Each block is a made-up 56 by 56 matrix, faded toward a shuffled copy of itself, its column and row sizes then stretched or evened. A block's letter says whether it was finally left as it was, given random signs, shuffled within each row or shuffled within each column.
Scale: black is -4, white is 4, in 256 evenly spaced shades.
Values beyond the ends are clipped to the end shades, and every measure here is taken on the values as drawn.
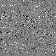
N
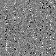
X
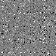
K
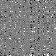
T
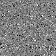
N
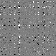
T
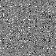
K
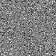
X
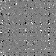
T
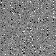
X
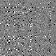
T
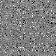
K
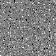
X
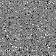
N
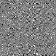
T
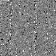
X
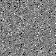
X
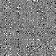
T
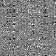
T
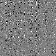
K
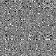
T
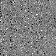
X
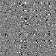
T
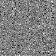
X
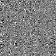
K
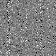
X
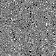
X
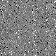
X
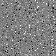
X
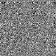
K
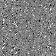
X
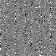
X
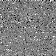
N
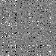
K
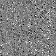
X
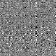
T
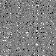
K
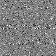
N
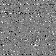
N
